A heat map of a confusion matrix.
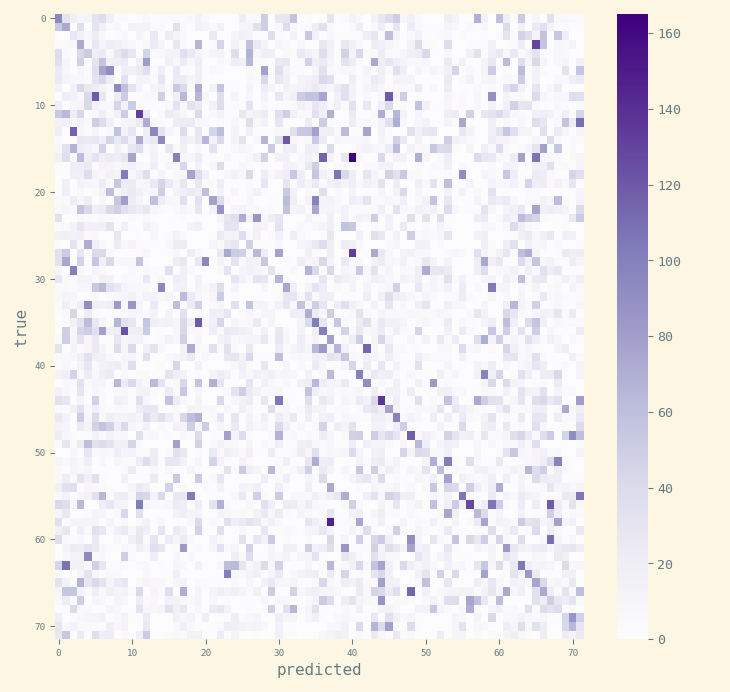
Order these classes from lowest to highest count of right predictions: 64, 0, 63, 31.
31, 64, 0, 63
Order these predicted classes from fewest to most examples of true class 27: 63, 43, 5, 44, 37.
37, 44, 5, 63, 43
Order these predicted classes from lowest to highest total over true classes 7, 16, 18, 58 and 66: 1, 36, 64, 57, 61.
64, 57, 1, 61, 36
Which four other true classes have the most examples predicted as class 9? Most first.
36, 18, 21, 8
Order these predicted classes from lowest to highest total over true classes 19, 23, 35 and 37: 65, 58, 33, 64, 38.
33, 38, 58, 65, 64
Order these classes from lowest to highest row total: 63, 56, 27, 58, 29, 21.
29, 58, 21, 27, 63, 56
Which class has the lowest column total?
20
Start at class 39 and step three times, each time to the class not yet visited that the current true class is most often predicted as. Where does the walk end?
1
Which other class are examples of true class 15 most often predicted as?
66
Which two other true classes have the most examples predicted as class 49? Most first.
16, 10
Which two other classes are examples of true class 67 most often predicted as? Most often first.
44, 56
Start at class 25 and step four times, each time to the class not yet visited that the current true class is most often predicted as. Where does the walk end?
69
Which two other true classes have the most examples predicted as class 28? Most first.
6, 14
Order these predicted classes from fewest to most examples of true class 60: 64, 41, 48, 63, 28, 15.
64, 28, 15, 63, 41, 48
